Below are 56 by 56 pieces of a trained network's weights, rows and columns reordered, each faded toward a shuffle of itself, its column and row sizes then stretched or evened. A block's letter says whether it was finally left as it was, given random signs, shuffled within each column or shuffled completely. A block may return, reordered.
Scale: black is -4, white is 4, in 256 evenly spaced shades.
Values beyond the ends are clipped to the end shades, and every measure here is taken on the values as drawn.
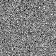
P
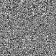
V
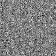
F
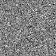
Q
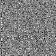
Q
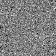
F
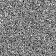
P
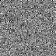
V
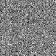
V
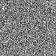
Q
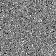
P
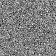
P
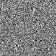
V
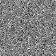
F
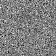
F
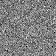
P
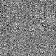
V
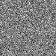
F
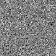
Q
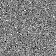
P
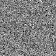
F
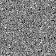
F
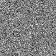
F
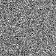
Q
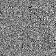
V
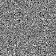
Q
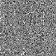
V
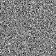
V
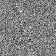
Q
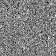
F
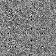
Q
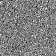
P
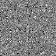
Q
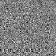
V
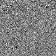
Q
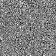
Q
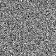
F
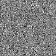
Q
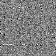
Q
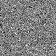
P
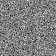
P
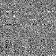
V
